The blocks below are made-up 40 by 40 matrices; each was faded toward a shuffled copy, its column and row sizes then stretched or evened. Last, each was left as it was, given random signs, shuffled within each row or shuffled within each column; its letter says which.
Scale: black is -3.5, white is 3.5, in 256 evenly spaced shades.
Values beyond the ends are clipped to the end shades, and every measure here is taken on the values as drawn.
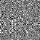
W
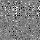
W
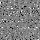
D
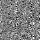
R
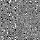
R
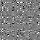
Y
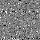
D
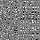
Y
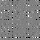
Y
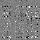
W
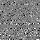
D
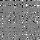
W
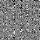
W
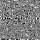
D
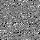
D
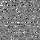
D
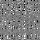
Y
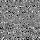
D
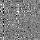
W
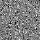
R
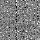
R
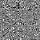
W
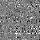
W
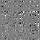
Y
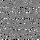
D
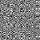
Y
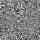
W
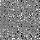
W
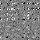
W
